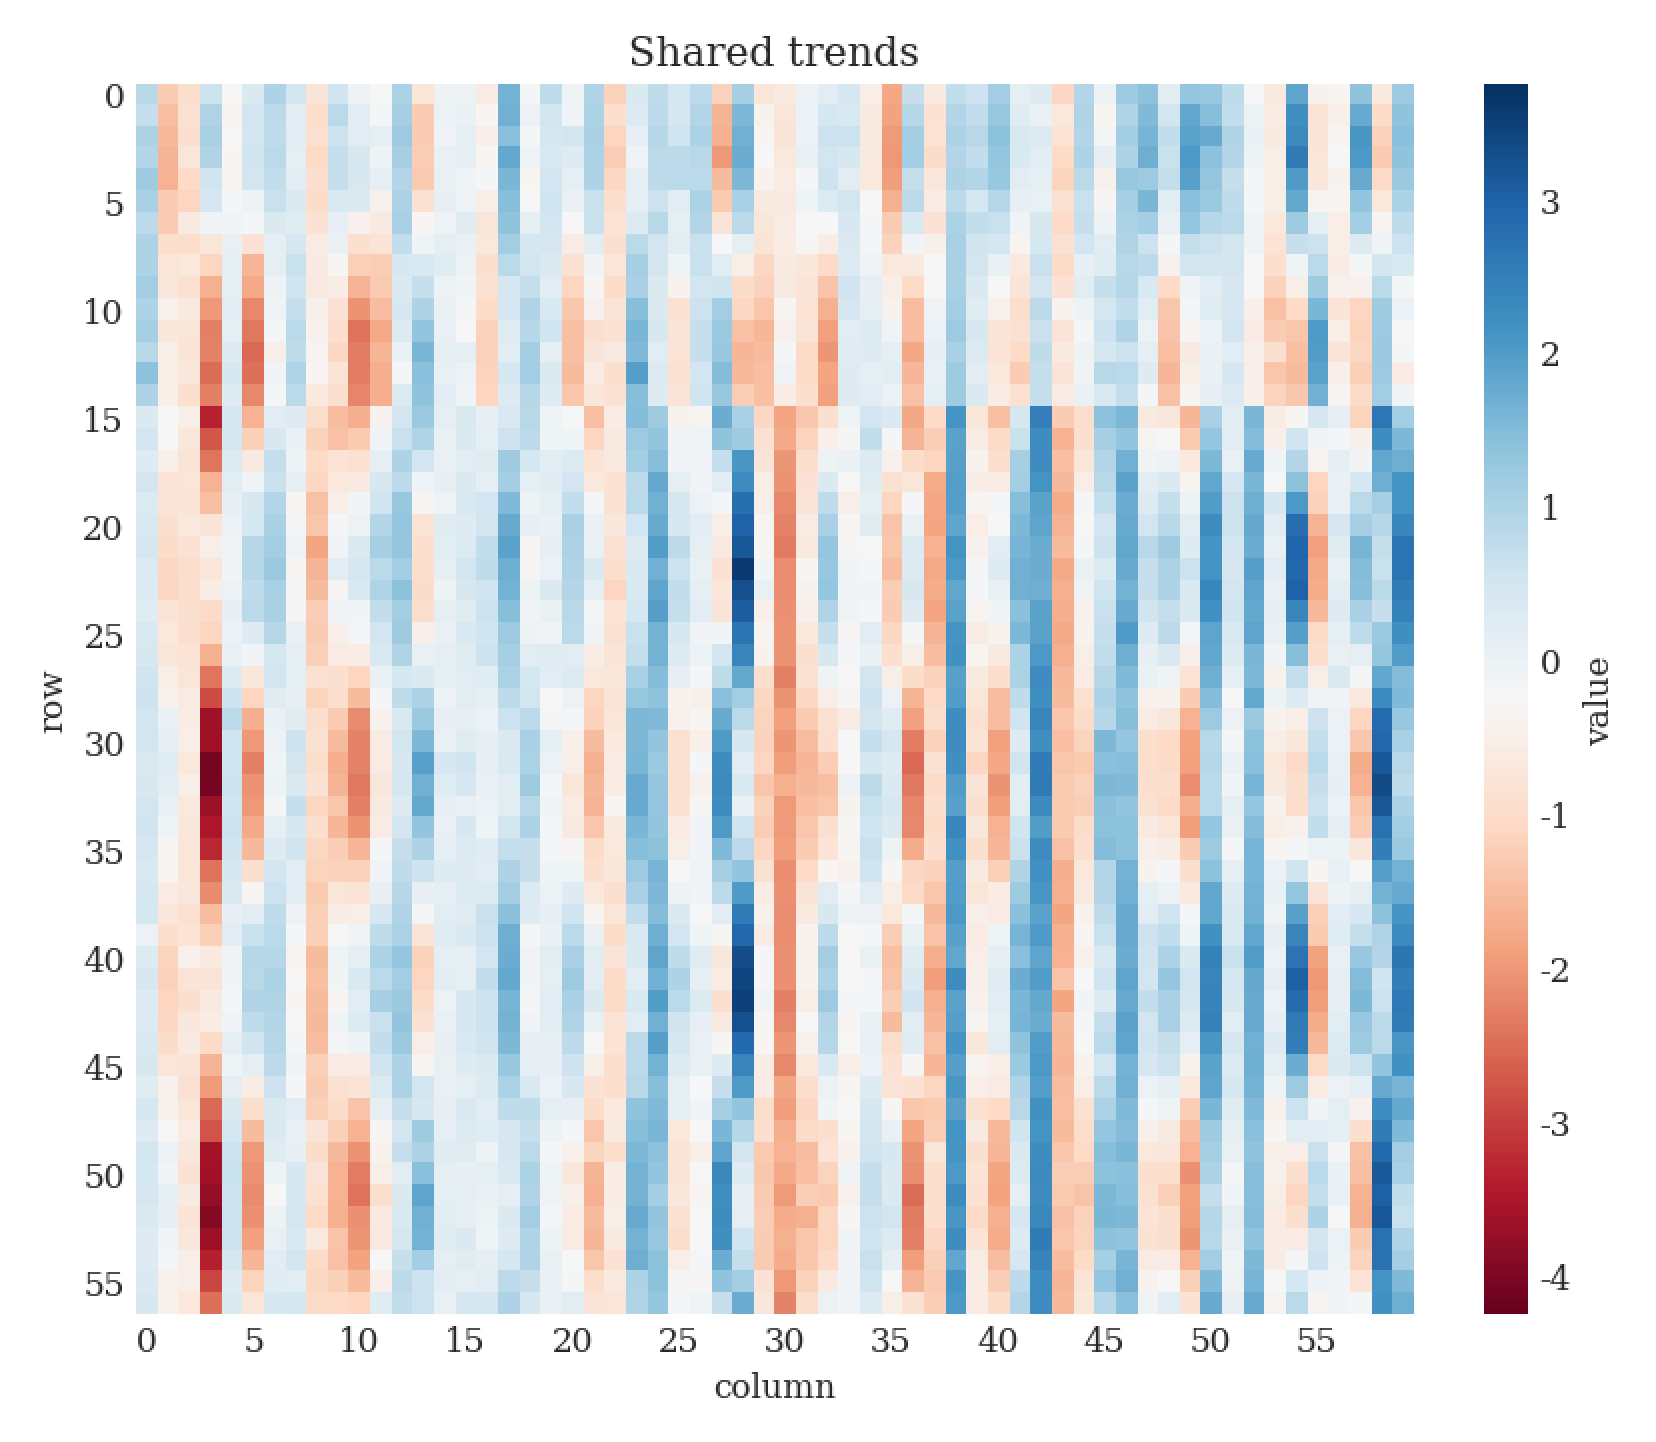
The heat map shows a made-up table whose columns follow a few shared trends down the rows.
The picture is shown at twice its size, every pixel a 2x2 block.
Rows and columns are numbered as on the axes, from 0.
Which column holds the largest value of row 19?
28
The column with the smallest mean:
3
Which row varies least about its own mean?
7
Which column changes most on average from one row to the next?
54
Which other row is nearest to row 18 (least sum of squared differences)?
26
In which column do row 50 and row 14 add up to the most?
58
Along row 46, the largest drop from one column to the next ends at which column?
43
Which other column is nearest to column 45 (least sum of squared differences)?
23
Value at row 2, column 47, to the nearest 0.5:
1.5
